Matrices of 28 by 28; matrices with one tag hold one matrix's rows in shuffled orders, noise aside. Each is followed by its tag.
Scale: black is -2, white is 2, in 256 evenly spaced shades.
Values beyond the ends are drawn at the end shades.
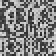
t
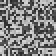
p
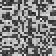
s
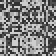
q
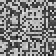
q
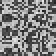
s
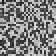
t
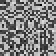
t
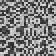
t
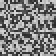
p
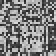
q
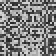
q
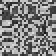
s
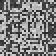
q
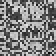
q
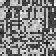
q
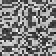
s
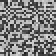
p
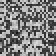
q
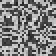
s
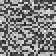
p
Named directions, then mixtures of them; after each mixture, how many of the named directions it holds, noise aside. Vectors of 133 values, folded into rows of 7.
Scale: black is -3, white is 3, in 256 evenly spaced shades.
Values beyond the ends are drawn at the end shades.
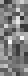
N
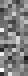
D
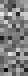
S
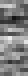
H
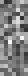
one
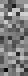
one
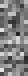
three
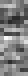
one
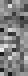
two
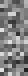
three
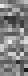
two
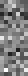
one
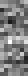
four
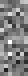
four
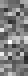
four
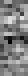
two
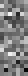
two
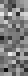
one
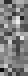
two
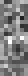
two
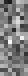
one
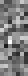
two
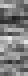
one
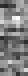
two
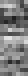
one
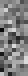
two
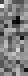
three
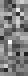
two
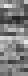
one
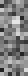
four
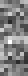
four
